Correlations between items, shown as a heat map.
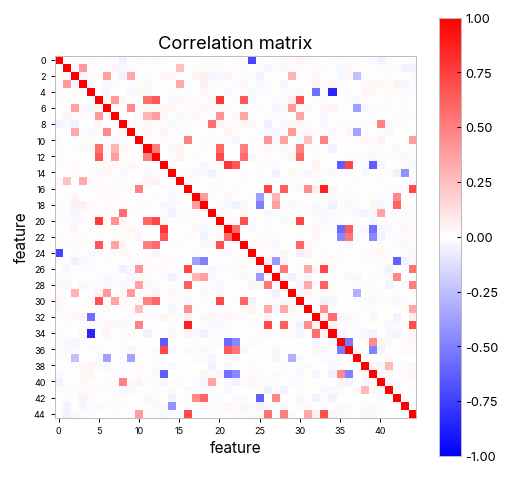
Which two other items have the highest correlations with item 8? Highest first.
19, 40
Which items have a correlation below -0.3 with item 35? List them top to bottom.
13, 21, 22, 36
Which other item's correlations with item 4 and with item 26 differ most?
34
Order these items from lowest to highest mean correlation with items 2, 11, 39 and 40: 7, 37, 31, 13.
13, 37, 31, 7
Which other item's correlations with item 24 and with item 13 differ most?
21
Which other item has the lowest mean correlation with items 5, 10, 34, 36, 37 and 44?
4
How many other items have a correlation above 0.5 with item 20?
5
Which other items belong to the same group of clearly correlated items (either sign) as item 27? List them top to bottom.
17, 18, 25, 42
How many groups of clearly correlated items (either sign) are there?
11
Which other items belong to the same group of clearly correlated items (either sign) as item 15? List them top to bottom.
1, 3
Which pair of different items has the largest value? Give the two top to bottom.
16, 33
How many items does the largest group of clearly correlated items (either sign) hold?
7
